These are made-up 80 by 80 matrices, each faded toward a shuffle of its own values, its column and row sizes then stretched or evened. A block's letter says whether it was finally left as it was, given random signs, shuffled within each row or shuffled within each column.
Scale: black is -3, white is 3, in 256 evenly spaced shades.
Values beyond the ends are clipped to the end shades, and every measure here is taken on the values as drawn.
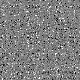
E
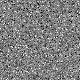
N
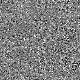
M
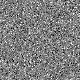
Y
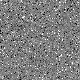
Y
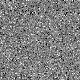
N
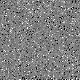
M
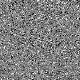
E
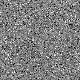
N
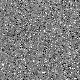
Y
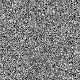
Y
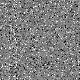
M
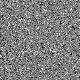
N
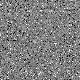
Y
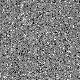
Y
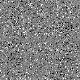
M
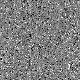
Y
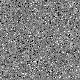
N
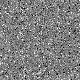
Y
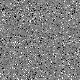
M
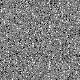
Y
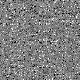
E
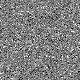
N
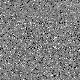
N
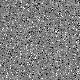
Y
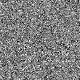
N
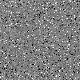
Y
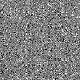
E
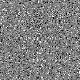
E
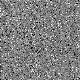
Y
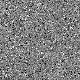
Y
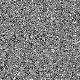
M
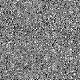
E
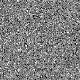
E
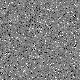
Y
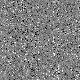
Y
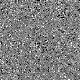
E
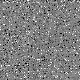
M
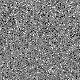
N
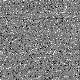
N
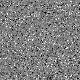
N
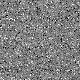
N
